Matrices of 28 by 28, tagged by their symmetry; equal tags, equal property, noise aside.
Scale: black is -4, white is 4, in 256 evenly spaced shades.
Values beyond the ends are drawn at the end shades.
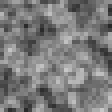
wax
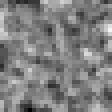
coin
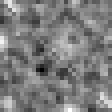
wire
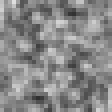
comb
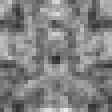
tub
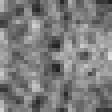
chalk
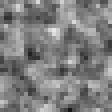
coin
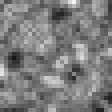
wax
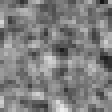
coin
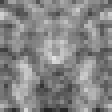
tub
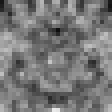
tub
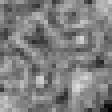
wax
